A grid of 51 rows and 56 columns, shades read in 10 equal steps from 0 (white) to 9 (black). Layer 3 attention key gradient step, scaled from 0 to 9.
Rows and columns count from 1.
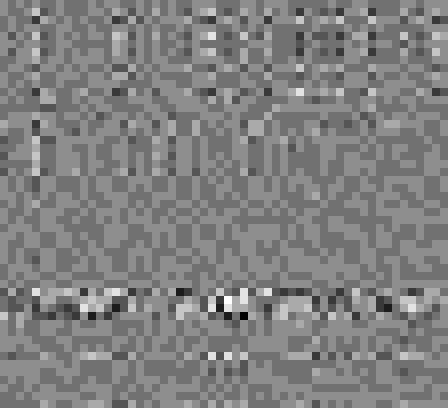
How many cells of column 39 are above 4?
22
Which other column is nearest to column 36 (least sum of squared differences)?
23
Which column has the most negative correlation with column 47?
15
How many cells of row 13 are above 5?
2
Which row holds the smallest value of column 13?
39
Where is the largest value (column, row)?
31, 40
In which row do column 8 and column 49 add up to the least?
37
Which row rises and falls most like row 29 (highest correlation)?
25
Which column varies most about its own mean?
5
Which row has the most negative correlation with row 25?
32
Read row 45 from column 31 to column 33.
2 5 5
